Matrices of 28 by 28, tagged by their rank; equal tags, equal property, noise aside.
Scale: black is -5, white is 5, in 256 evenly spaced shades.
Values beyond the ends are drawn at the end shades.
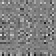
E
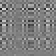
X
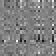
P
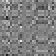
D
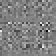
E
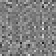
E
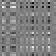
X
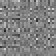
D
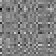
P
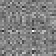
E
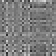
P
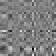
P
